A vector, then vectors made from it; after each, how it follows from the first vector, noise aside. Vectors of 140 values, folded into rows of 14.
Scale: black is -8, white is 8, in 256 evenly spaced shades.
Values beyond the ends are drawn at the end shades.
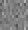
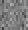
reversed, negated.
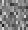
reversed, scaled up.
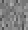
reversed, negated.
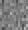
reversed, negated.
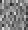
reversed, scaled up.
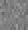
negated, shrunk.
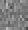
wrapped around.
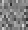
reversed, scaled up.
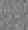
negated, shrunk.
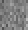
reversed, negated.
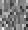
reversed, scaled up.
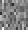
reversed, scaled up.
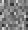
reversed, scaled up.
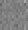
shrunk.
